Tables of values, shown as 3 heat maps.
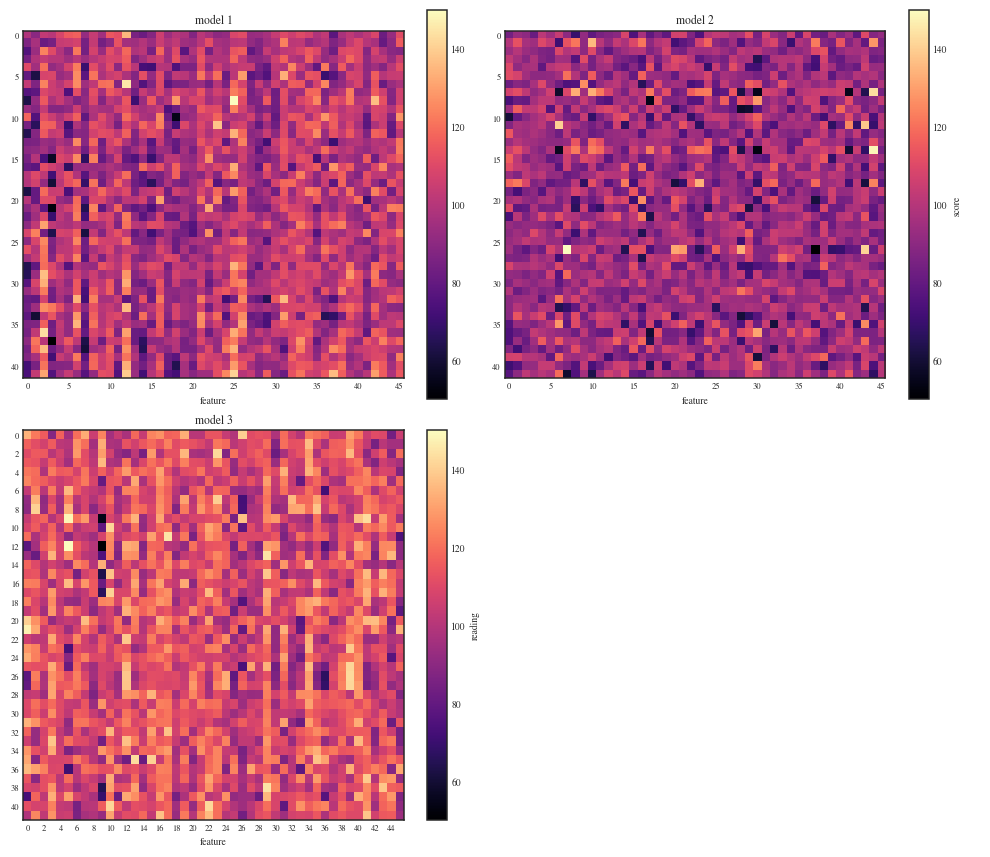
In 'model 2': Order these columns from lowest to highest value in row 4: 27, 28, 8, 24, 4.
24, 4, 8, 28, 27
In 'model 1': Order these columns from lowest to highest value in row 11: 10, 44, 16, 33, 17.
44, 17, 10, 33, 16
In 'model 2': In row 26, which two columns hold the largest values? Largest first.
7, 43
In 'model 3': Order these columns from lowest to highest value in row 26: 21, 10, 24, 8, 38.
8, 10, 21, 38, 24
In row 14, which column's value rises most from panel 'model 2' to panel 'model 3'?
6
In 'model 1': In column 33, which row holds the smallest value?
34
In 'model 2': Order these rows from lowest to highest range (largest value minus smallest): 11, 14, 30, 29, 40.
30, 29, 40, 11, 14
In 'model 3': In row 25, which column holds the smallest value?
26
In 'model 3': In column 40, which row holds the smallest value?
10
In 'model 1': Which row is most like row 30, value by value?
36
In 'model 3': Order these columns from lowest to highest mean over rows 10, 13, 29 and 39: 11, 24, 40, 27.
11, 27, 24, 40
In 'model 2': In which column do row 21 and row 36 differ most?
29
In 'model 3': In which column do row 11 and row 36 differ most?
45
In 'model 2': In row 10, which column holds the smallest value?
0
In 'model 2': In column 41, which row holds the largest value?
11
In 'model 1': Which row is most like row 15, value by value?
21
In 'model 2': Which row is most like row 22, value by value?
37
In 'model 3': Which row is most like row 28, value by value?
19
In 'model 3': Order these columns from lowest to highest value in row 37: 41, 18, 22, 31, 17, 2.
31, 18, 2, 17, 22, 41
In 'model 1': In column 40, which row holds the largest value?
20
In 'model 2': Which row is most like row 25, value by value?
17
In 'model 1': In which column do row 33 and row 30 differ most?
3
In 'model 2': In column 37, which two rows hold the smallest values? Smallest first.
26, 20
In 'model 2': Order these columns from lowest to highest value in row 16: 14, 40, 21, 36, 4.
21, 36, 4, 40, 14
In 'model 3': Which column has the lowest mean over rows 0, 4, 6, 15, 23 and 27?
36
